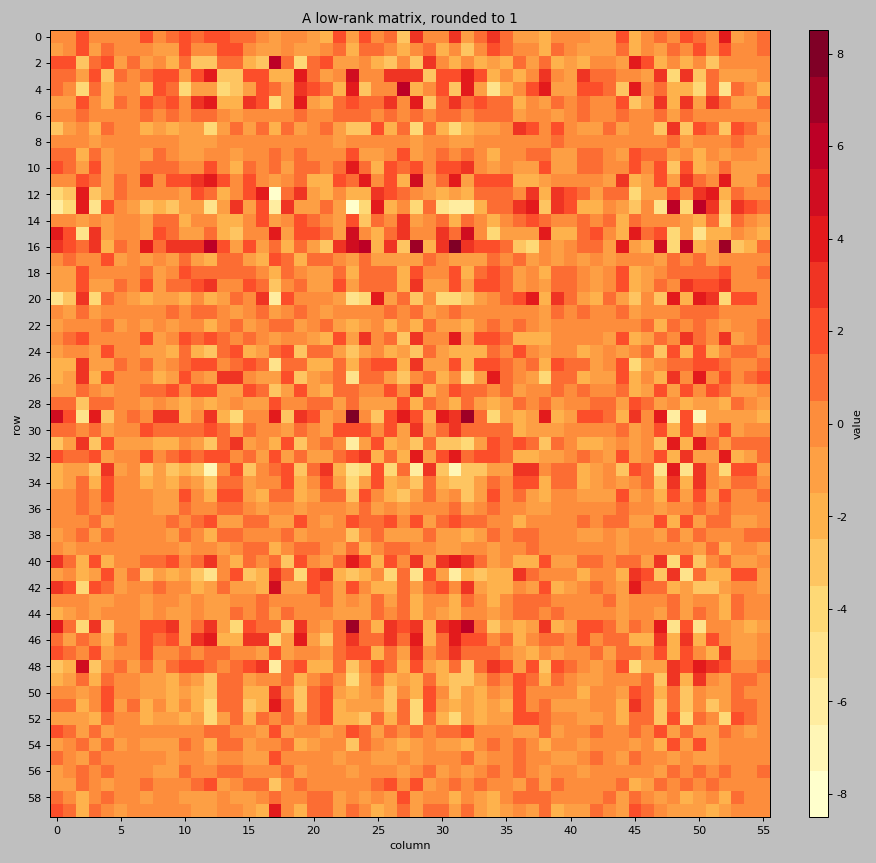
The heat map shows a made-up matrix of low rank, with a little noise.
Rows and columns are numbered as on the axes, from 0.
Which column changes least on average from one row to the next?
6
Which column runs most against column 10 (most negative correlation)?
27
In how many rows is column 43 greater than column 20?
16
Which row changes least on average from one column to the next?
8
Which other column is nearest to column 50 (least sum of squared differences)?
48
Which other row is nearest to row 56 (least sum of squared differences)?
36
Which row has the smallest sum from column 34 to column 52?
15
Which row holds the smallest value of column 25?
29
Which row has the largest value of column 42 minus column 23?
13
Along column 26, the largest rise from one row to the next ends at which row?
3
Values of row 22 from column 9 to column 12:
-1 0 0 -2
